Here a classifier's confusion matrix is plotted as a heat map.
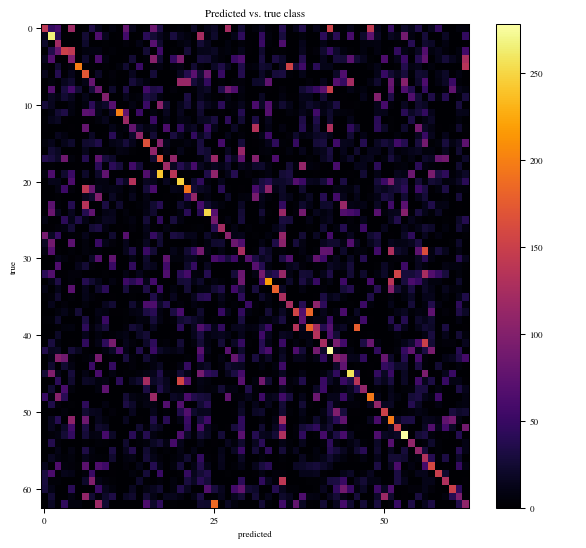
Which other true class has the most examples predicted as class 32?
46
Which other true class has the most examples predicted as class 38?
18
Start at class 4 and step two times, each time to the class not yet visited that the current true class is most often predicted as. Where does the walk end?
25
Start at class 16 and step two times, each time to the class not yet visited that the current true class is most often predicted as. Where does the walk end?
56
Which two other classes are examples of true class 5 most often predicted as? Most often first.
36, 62
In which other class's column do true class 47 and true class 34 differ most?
51
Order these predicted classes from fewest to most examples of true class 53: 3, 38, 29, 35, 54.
54, 3, 38, 29, 35
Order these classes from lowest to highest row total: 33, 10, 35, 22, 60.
35, 22, 10, 60, 33
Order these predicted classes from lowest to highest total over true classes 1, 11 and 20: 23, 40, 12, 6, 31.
31, 40, 6, 12, 23
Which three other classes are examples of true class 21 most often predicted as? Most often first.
6, 33, 7
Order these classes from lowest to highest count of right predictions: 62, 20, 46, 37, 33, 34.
62, 46, 37, 34, 33, 20
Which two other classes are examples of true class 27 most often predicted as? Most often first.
35, 0
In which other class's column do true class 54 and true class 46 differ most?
20
